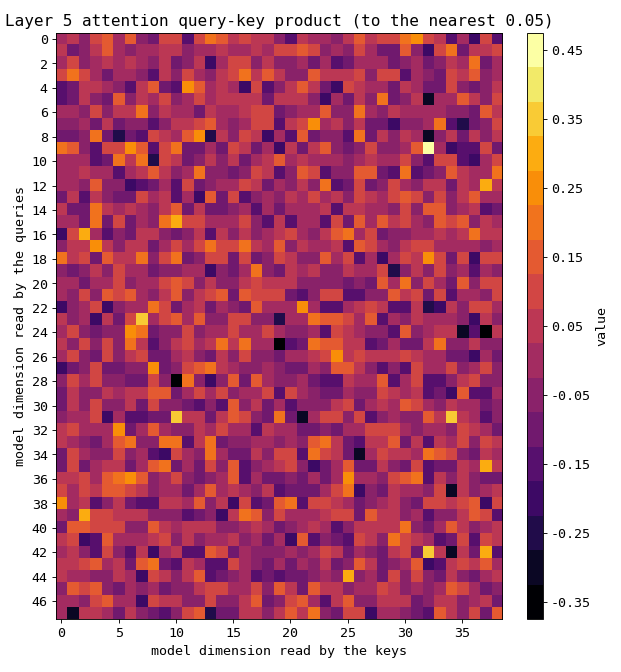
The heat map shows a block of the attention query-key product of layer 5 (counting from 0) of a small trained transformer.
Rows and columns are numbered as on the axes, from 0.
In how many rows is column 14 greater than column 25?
21
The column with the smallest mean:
32
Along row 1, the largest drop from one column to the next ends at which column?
35
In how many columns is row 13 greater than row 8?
21
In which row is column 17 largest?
19
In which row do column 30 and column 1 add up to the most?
40
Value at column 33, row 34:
0.15
